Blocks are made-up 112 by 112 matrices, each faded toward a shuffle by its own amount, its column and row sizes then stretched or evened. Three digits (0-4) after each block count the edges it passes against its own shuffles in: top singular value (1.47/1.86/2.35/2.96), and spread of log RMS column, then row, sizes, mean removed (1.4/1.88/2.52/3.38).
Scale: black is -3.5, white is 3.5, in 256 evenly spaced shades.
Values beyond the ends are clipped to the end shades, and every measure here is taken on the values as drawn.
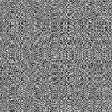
4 3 1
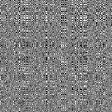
4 4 3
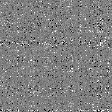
0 3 3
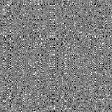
3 3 2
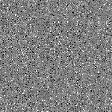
2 1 0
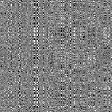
4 4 2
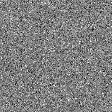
0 1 1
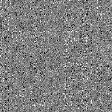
1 3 1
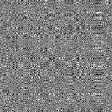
4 1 3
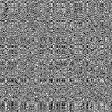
4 3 2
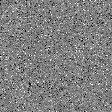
0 1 0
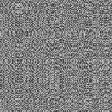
3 2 0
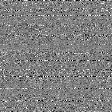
1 0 4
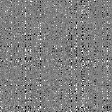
3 4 3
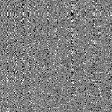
3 3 1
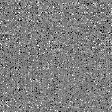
2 2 2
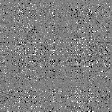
2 3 3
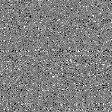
1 1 3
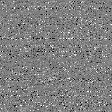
2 0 3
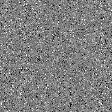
0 2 0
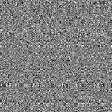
3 1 3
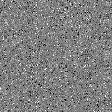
2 0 0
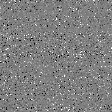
0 1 2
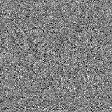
2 1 2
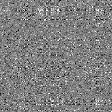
3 1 3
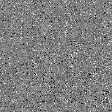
0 3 2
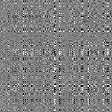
4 4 4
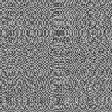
4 1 1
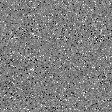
0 0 2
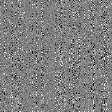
2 4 0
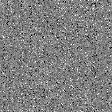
0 2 0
